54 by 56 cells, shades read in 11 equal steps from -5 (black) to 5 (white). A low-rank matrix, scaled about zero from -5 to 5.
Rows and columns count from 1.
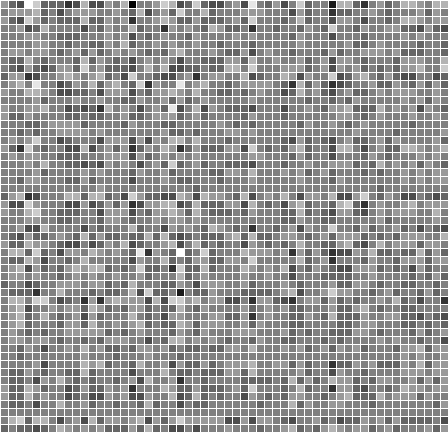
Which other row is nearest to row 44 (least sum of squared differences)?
22
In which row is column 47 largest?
32
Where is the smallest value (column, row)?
17, 1
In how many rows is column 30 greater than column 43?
19
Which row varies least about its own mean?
52
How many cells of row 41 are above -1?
40
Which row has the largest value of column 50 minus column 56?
38
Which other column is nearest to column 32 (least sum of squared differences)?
21
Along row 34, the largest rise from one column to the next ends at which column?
23
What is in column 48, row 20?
0
